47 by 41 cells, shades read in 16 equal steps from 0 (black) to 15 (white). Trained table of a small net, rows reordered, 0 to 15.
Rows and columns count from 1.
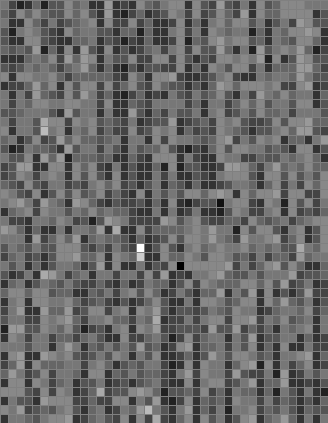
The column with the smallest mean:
40
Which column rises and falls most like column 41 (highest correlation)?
15
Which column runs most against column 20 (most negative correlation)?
25
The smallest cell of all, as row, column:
30, 23
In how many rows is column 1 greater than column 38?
11
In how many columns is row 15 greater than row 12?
20
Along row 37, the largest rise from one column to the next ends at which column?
2
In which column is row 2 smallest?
16
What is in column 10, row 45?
4
